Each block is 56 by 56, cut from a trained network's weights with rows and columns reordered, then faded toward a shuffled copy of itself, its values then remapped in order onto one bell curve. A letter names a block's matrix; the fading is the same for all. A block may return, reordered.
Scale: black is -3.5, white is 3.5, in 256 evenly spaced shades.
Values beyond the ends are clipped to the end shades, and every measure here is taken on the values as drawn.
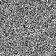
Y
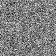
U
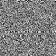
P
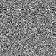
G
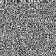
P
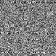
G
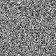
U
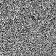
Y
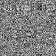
P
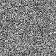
Y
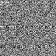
G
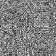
G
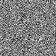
Y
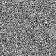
P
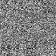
G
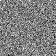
U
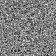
P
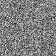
Y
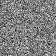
U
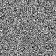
P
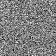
Y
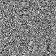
Y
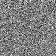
Y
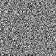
P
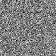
P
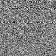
G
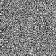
P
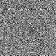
G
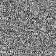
Y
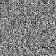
G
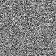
Y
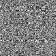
G
